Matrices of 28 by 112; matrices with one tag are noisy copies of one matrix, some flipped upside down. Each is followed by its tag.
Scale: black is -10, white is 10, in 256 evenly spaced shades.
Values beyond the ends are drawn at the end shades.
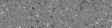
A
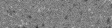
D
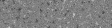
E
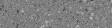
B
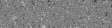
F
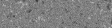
D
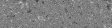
D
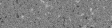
B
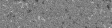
D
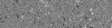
B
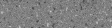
A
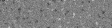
E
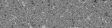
F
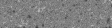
D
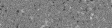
B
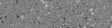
B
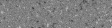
A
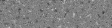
E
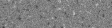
E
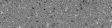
A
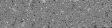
F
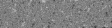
F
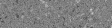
B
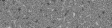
E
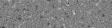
E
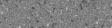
A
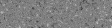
A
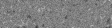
D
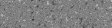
A
